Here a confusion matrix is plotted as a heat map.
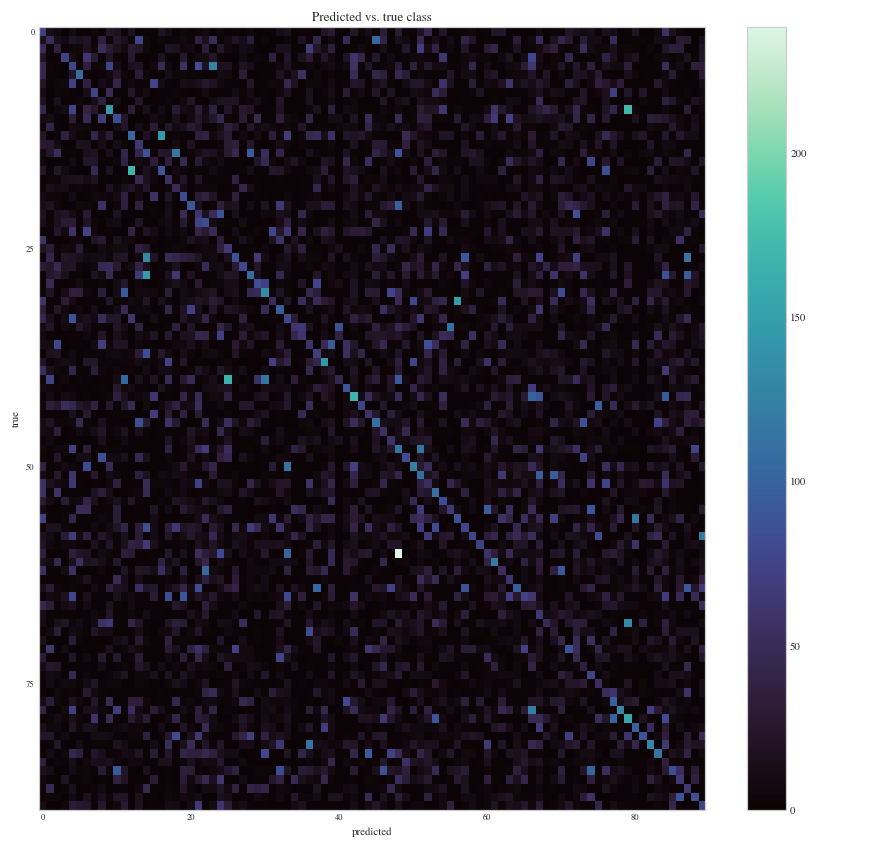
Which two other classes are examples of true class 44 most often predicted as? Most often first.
15, 35
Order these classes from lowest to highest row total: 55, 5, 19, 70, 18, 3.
18, 70, 19, 5, 3, 55
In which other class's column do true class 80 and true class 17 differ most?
38
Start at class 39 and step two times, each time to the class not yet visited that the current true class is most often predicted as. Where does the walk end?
49
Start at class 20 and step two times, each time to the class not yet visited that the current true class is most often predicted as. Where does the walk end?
51
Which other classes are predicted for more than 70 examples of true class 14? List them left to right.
18, 28, 48
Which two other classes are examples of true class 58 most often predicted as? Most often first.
89, 75
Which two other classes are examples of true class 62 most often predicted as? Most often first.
22, 70
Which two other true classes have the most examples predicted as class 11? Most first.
40, 30
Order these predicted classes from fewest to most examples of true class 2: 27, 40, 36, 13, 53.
40, 27, 13, 53, 36
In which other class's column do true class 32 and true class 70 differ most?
20
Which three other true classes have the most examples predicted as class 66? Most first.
78, 42, 3
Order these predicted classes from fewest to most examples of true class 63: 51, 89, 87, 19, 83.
87, 19, 83, 89, 51
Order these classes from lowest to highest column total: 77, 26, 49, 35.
35, 49, 26, 77
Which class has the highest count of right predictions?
42
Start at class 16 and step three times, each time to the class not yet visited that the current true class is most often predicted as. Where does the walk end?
4
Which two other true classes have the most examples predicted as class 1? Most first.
40, 71
